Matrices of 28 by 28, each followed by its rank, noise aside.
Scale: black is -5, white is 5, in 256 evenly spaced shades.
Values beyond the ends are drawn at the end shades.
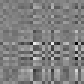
one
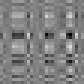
one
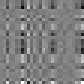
one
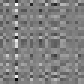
two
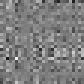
three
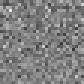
six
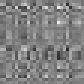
two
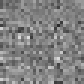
four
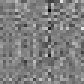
four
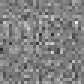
six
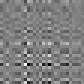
one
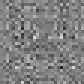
four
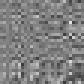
three
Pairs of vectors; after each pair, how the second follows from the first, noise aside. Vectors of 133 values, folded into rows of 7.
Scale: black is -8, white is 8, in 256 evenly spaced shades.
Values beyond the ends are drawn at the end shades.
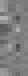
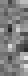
reversed, scaled up.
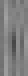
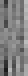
wrapped around, scaled up.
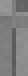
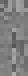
sign-scrambled.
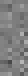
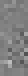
negated, partly zeroed.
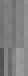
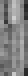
wrapped around, scaled up.
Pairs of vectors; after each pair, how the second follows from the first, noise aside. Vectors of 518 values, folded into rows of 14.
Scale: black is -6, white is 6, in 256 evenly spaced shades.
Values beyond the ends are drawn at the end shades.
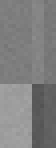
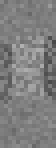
wrapped around, partly zeroed.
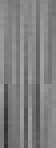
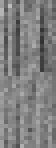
wrapped around.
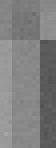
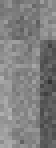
copied.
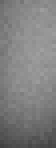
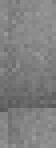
wrapped around, shrunk.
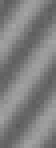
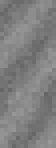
wrapped around, negated, shrunk.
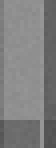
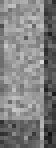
scaled up.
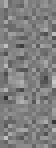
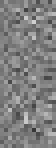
wrapped around.
